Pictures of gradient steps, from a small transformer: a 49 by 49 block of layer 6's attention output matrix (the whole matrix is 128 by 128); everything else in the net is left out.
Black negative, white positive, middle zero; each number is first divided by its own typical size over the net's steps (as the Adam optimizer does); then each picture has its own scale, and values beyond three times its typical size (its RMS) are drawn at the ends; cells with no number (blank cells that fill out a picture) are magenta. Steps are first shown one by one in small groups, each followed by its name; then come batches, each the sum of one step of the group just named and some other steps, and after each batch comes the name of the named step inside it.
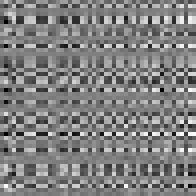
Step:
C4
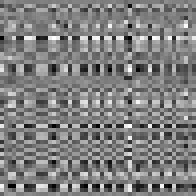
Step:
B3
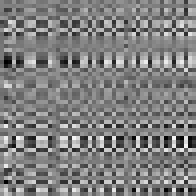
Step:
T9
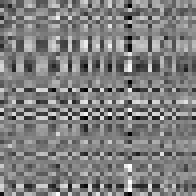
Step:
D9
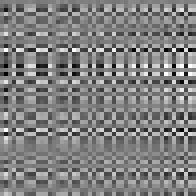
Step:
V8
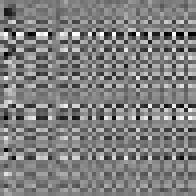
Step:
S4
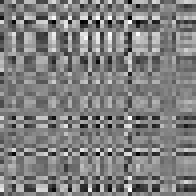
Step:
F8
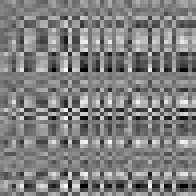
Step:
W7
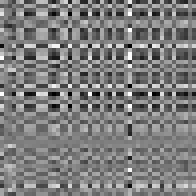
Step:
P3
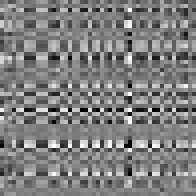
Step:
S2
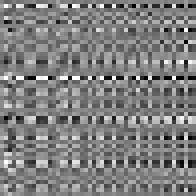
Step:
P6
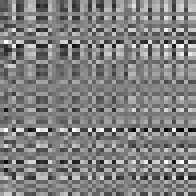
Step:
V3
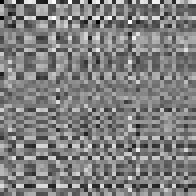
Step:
F8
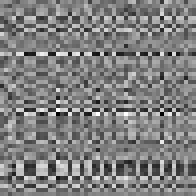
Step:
C4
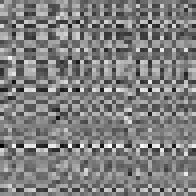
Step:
S2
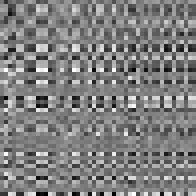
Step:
S4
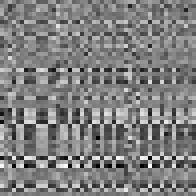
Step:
B3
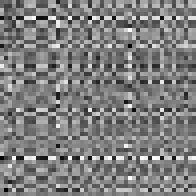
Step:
P3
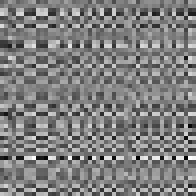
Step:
S2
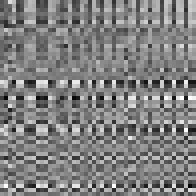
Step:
V3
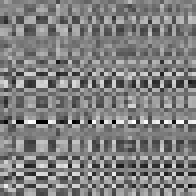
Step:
C4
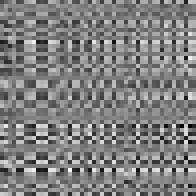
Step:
T9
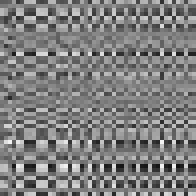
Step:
C4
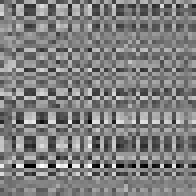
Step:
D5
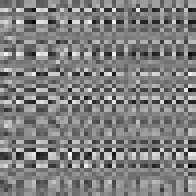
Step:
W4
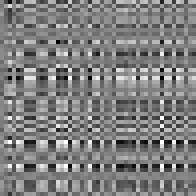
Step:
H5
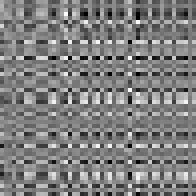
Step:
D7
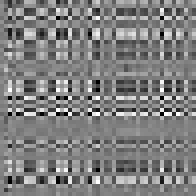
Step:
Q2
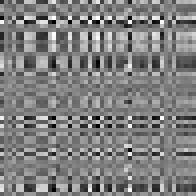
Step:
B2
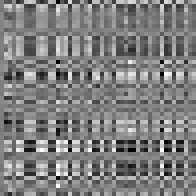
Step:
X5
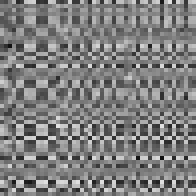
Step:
H5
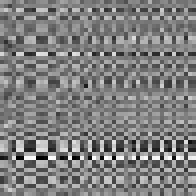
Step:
W4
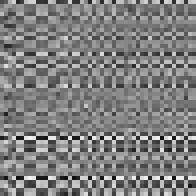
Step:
X5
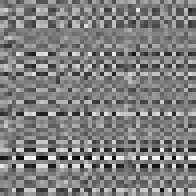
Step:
W4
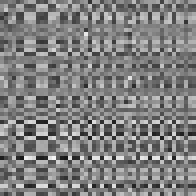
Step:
B2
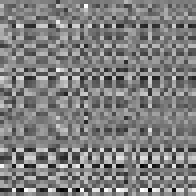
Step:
D5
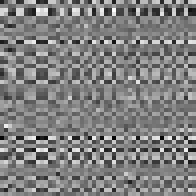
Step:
W4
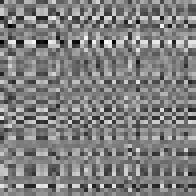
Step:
B2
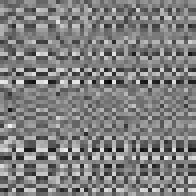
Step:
W4
